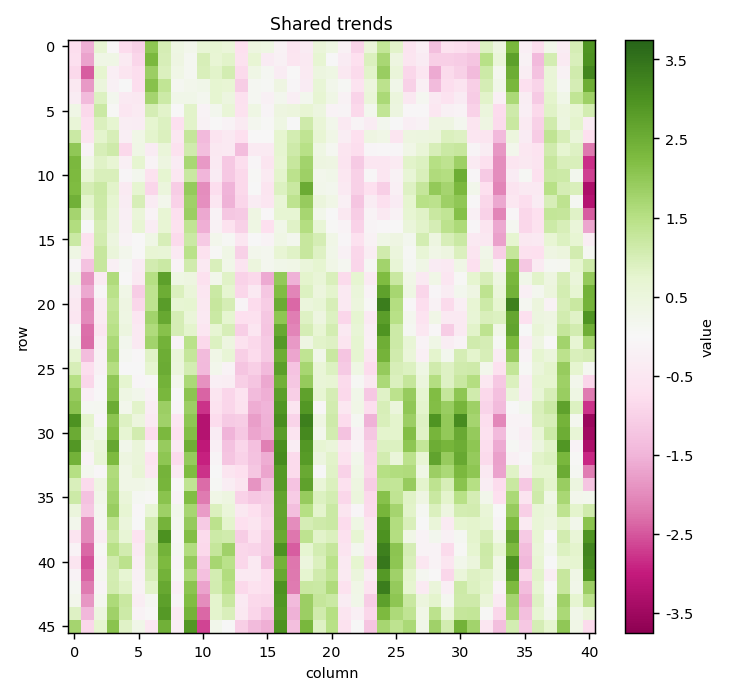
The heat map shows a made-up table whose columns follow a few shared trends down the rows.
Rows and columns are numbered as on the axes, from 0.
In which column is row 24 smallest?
17
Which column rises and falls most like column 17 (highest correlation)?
2
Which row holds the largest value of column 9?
45
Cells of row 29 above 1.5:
12
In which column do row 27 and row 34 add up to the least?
10
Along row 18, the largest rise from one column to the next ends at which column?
16
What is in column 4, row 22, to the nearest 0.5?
0.5
